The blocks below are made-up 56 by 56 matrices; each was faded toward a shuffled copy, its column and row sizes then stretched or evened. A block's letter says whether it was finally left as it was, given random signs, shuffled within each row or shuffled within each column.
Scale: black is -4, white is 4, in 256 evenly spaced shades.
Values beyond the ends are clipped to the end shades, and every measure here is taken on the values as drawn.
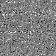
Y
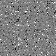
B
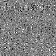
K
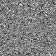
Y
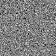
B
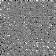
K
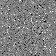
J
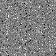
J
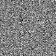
B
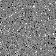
J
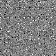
B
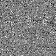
B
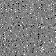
K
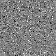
K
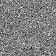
Y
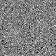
K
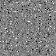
B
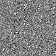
J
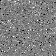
Y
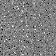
B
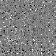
K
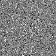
J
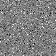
Y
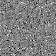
Y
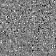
Y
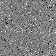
J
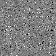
B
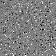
J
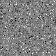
Y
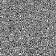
K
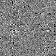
B
